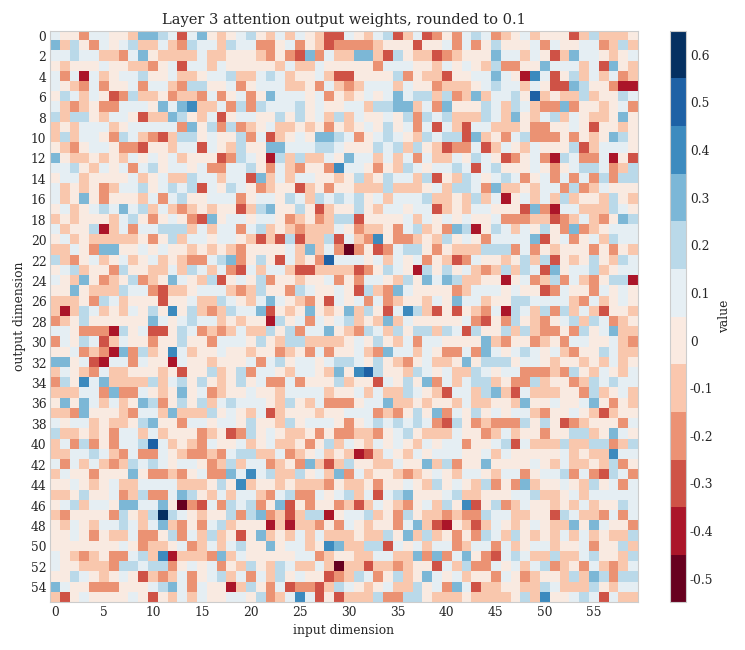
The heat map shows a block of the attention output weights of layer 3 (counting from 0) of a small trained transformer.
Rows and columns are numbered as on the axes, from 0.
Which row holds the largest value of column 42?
46
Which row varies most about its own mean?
27
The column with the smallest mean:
51
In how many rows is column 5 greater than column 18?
15
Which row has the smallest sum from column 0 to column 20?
29
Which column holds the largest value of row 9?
14
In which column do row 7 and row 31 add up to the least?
6
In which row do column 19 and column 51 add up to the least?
17
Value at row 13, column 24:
-0.1
